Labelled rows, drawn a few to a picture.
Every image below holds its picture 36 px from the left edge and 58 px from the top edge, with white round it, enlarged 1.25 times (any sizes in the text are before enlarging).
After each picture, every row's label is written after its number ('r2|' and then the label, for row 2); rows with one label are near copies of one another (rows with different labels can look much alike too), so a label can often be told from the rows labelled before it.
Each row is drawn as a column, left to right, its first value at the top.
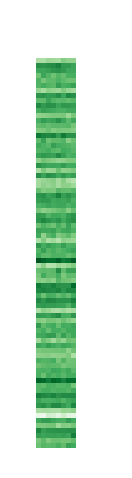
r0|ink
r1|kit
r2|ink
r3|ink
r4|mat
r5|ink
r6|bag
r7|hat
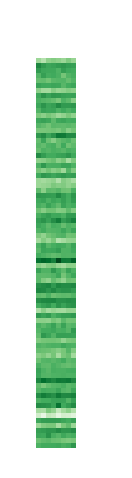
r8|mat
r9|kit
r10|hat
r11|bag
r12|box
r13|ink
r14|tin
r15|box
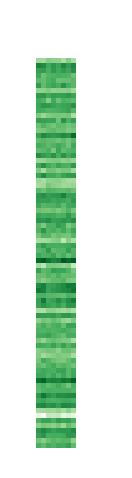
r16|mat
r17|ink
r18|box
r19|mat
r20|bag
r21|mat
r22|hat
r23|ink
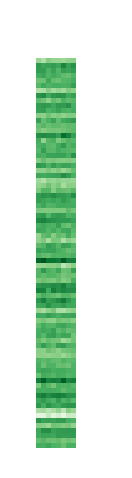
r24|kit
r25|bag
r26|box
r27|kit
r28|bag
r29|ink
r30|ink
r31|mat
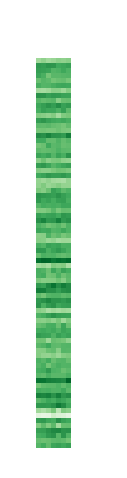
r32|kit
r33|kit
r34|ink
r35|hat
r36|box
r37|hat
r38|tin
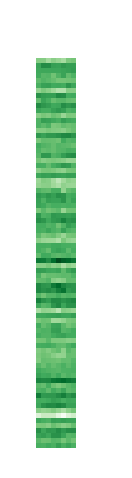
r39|bag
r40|mat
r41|mat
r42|hat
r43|hat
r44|kit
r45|tin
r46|tin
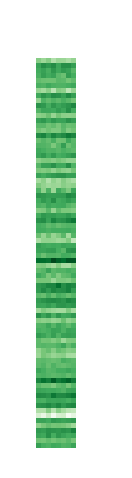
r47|box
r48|kit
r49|hat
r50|kit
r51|hat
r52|ink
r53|kit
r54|box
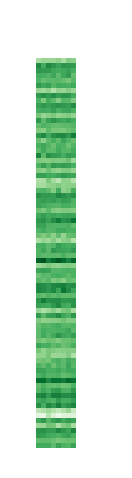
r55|mat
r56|bag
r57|mat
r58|kit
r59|box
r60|kit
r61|kit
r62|box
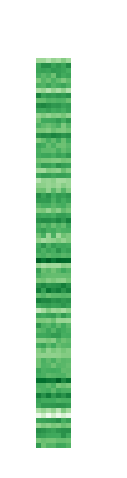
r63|bag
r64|ink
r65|kit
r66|ink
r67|kit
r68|hat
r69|kit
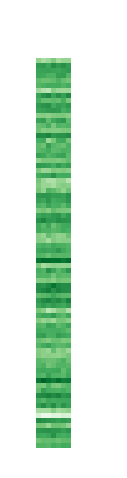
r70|kit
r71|kit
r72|bag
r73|hat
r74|kit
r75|kit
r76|bag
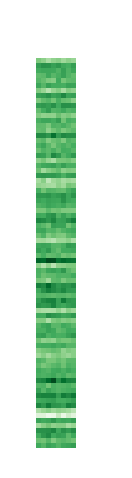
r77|box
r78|ink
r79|hat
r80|tin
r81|mat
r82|bag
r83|box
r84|box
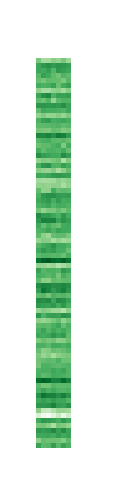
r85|tin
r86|kit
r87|kit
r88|box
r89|ink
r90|tin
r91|mat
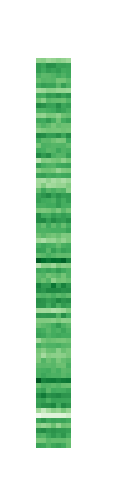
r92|tin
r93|box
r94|mat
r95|hat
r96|bag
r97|hat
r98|kit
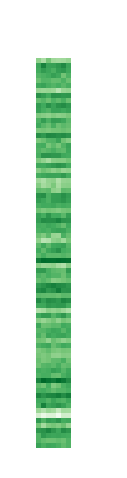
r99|bag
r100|mat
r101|tin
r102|kit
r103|kit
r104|ink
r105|bag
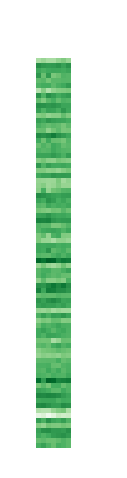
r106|kit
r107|box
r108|kit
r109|ink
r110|ink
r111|hat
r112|mat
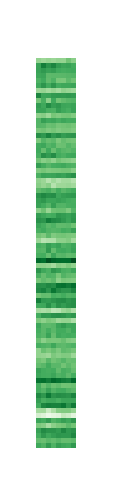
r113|bag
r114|mat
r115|box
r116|mat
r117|hat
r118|hat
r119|hat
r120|hat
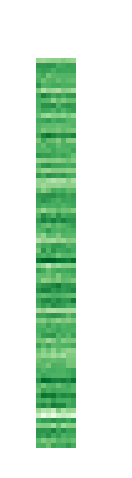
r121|mat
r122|kit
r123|ink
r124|box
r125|hat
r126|box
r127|bag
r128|bag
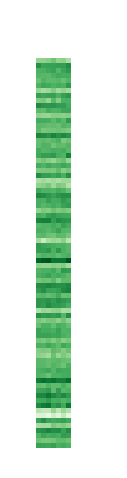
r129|box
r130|box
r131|box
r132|tin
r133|box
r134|bag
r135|mat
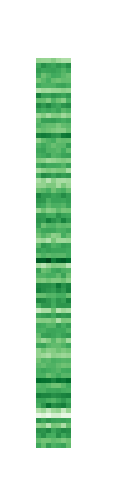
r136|bag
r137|ink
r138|box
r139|kit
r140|hat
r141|box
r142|ink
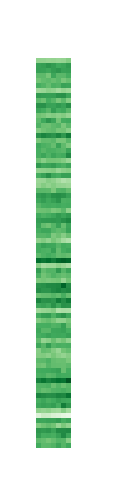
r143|bag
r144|ink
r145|ink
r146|kit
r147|bag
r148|hat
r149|tin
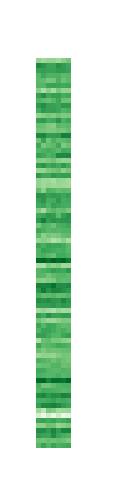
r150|ink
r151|kit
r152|hat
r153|hat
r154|mat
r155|tin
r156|tin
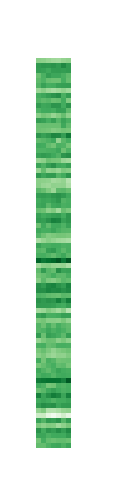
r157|ink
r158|mat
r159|kit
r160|kit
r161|bag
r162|mat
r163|tin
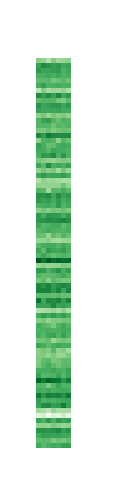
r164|bag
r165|mat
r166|kit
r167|tin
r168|bag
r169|box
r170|bag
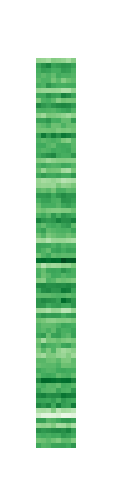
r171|box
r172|ink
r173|mat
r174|tin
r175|box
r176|bag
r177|bag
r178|box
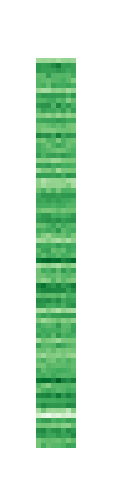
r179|ink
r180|hat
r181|kit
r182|mat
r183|ink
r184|mat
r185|box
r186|hat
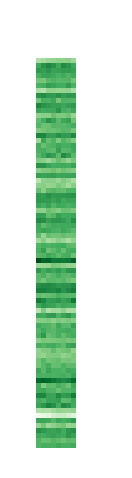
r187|bag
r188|kit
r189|mat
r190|mat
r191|bag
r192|mat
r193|mat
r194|bag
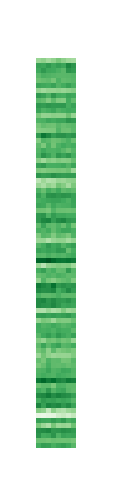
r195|hat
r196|tin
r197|box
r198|hat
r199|box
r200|box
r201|mat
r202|ink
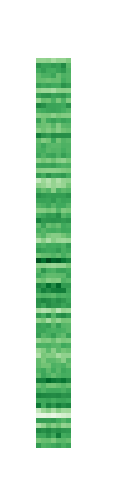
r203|box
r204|bag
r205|hat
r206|kit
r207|hat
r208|mat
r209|box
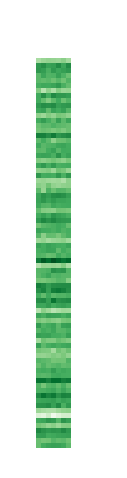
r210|ink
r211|kit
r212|box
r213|bag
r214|mat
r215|bag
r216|ink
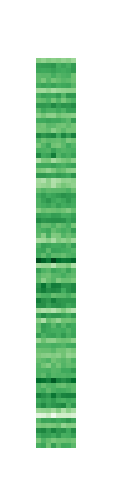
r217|tin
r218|hat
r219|ink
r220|tin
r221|hat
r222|box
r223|bag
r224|ink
